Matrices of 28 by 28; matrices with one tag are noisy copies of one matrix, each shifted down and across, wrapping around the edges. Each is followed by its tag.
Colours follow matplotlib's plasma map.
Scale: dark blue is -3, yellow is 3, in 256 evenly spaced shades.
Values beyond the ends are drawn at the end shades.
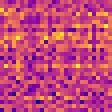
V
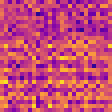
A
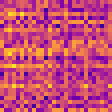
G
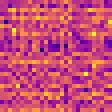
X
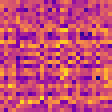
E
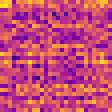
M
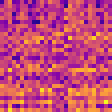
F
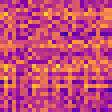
F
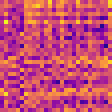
F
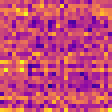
M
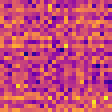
A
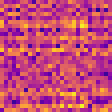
E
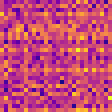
G
